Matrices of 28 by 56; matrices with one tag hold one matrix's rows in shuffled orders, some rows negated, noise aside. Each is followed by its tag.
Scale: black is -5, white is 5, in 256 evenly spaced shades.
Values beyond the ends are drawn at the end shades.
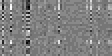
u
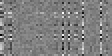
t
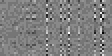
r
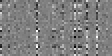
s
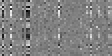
u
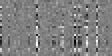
s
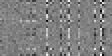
r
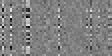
u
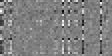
t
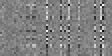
r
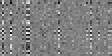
u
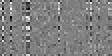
u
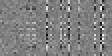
r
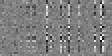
r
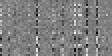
s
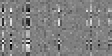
u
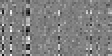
u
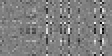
r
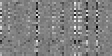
s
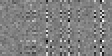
r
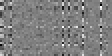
t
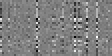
s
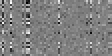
u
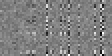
r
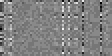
t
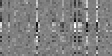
s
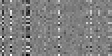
u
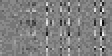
r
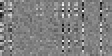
t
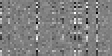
s
